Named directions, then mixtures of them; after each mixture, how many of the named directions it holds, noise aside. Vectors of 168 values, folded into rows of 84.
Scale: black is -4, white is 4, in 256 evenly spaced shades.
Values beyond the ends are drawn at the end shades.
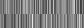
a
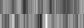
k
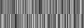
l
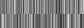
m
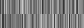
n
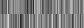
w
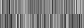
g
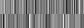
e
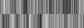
two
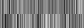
three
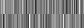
one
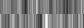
one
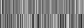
three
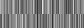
four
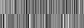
one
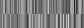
two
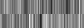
four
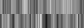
one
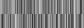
one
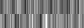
four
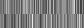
one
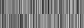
four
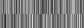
one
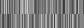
two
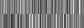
four
